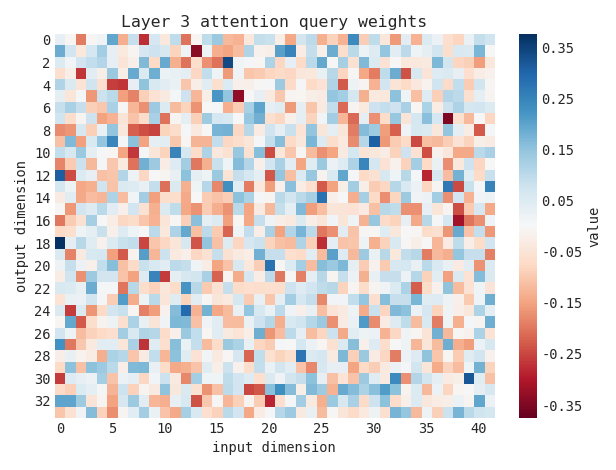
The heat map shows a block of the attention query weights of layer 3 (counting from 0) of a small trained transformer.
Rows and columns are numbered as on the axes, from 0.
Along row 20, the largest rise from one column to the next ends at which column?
20
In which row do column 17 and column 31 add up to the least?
5
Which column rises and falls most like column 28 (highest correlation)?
41
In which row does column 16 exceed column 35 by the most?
2
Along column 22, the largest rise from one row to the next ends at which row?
1
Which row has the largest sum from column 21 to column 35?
31
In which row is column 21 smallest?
21
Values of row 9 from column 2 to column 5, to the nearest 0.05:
-0.15 0.05 0.15 0.25
